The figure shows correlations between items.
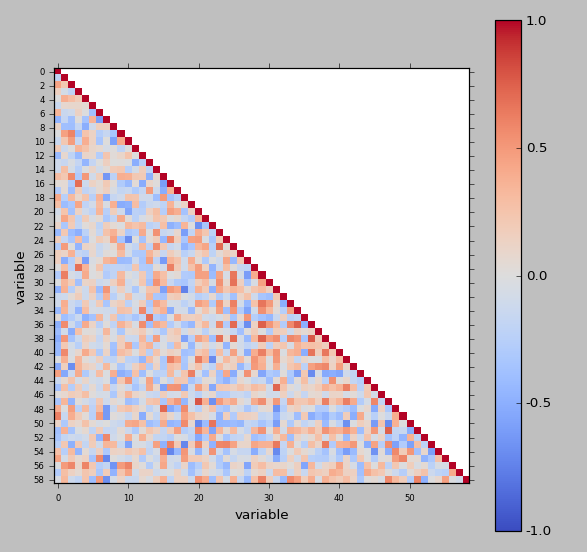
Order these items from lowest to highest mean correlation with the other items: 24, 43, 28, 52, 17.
43, 52, 24, 17, 28
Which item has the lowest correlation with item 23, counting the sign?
18
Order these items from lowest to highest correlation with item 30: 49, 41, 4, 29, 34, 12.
49, 41, 4, 12, 34, 29
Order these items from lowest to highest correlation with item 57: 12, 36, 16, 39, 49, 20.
49, 20, 16, 12, 36, 39
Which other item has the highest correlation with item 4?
56
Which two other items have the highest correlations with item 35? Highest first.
13, 27
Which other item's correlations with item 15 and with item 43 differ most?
27
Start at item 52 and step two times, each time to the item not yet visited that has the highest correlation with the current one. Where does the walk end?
31
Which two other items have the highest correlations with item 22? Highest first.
50, 54
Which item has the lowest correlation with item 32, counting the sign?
33
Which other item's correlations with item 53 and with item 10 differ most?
24
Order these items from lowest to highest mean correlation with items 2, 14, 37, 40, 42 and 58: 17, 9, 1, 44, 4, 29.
44, 17, 9, 4, 1, 29
